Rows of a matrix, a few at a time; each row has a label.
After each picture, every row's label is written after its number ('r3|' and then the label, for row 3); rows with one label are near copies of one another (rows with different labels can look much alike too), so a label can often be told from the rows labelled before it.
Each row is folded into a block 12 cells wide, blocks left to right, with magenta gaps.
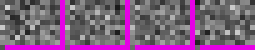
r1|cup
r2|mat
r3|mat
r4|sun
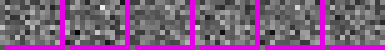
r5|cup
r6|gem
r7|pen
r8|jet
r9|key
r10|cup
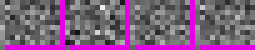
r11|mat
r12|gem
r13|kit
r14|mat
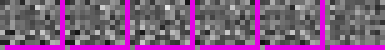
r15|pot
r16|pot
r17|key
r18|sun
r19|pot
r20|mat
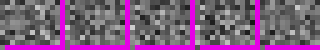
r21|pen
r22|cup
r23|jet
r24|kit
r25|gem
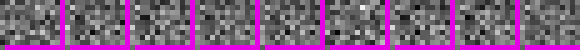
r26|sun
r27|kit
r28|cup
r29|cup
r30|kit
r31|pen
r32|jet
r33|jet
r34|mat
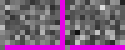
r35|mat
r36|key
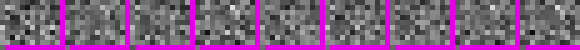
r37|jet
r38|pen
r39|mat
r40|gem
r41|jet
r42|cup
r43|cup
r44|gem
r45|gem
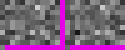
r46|pen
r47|gem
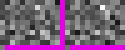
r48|key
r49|gem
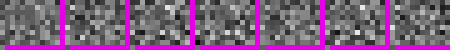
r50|key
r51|cup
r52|pen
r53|sun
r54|cup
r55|key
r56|mat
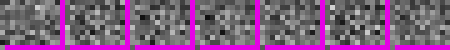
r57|pot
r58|kit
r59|jet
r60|jet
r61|kit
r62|kit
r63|cup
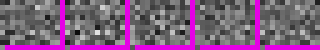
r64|pot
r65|sun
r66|kit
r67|cup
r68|sun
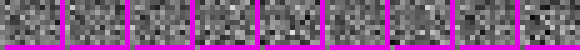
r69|kit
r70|mat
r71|jet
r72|key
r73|sun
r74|kit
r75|pot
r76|jet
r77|jet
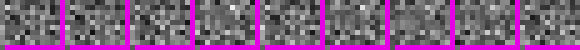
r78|mat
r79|jet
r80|kit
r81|gem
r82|mat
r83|gem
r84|pen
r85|sun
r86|jet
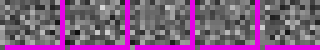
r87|kit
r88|sun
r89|pot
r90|sun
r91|cup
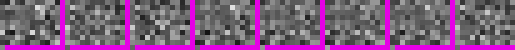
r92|pen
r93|mat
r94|cup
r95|gem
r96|pot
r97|pot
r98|key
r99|mat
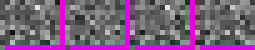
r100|key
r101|jet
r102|gem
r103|pot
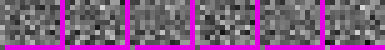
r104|kit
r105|key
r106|pot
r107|kit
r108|pen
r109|pot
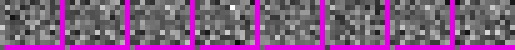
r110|cup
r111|pen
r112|pen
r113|gem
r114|cup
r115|mat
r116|key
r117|sun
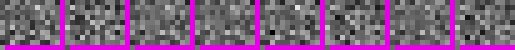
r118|key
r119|cup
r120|sun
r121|sun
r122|gem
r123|jet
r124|pen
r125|jet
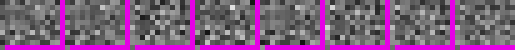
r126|sun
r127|pot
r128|cup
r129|key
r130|pot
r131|mat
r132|mat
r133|kit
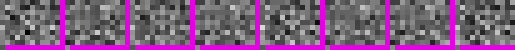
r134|jet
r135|pot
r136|mat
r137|pot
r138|kit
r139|sun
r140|pot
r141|kit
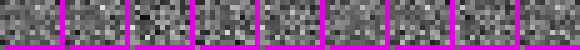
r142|sun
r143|gem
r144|cup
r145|pot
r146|mat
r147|pen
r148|key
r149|mat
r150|sun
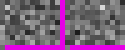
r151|kit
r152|key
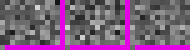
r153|key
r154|cup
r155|jet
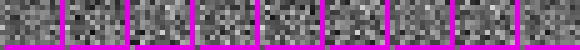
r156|cup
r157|jet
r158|pot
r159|kit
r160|mat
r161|pen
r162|key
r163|pen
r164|jet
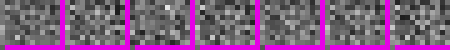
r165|mat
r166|mat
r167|gem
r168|mat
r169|cup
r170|mat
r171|cup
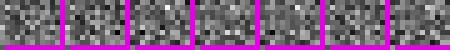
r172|cup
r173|kit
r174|key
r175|sun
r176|gem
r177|kit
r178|pot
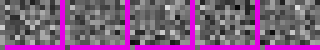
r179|cup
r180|kit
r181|pot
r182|mat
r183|gem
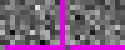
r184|gem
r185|jet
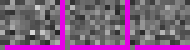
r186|pen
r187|mat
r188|sun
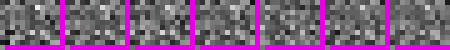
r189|pot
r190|pen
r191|sun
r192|pen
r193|kit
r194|key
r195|key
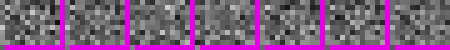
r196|mat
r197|mat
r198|pen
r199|pot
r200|jet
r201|cup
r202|jet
